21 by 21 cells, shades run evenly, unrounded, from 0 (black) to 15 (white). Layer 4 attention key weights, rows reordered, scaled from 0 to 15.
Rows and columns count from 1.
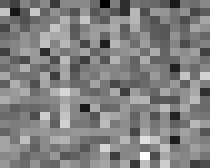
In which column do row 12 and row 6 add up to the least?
11
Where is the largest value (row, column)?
20, 15
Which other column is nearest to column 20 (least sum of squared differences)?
2
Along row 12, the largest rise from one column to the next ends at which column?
14
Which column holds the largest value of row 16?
7
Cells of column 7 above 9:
14
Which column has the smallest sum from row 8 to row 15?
18
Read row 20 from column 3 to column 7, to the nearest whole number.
6 7 7 9 5
